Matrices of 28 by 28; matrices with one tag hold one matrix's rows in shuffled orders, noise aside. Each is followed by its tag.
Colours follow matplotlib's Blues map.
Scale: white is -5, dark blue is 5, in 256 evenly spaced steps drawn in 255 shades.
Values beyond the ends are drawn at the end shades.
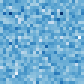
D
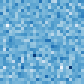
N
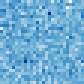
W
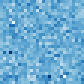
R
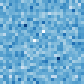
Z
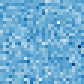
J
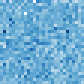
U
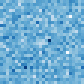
W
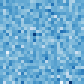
N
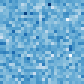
W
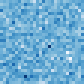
W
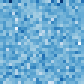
D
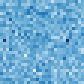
U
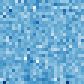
U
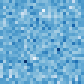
Z
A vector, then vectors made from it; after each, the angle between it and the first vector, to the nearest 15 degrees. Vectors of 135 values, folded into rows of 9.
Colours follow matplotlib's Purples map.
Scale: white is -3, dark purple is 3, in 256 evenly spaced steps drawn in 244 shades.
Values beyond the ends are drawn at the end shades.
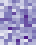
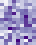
15 degrees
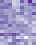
105 degrees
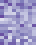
150 degrees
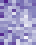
150 degrees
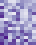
135 degrees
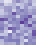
45 degrees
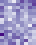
135 degrees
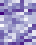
105 degrees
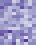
150 degrees
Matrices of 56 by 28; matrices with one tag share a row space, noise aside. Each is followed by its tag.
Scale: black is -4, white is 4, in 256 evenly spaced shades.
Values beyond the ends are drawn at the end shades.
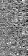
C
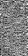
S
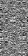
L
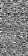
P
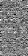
P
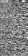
C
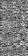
P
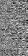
C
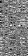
L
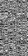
L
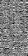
S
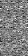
P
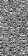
L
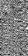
S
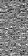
L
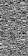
L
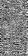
S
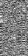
L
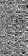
C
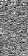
L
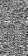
S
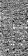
S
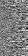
C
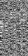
L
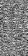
S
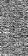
S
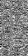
S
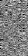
L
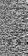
C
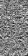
S
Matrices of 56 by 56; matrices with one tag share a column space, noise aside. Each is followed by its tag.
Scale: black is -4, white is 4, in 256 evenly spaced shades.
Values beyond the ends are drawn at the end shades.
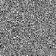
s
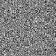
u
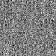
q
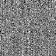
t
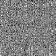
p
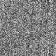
q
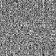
p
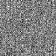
q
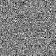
s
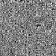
p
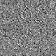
s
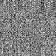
q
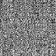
q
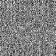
p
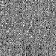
p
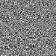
s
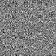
s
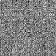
q
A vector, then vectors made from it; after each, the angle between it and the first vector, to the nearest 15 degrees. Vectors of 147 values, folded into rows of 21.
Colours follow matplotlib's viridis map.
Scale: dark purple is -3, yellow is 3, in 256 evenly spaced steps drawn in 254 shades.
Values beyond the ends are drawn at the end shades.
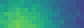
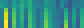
75 degrees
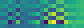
120 degrees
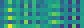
75 degrees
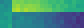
75 degrees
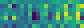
120 degrees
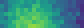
30 degrees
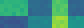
105 degrees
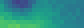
60 degrees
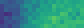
135 degrees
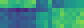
135 degrees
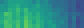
15 degrees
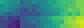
165 degrees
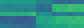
120 degrees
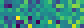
105 degrees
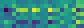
105 degrees
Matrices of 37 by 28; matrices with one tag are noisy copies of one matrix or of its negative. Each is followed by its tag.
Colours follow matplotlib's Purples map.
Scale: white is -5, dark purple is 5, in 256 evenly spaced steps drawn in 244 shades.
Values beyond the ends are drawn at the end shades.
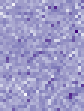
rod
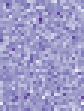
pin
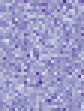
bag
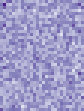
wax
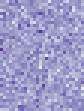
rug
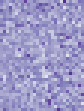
bag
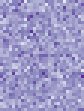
bag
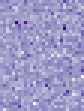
bag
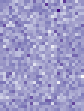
bag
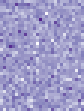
pin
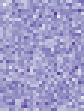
wax
